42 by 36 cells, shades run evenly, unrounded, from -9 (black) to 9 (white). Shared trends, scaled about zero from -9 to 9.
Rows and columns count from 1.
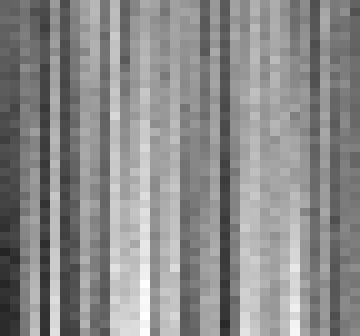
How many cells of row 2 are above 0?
21
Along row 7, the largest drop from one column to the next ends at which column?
13
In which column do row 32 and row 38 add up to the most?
15
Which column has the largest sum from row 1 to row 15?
12
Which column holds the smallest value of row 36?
1
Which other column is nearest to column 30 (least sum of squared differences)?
25
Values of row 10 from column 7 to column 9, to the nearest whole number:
-4 0 3
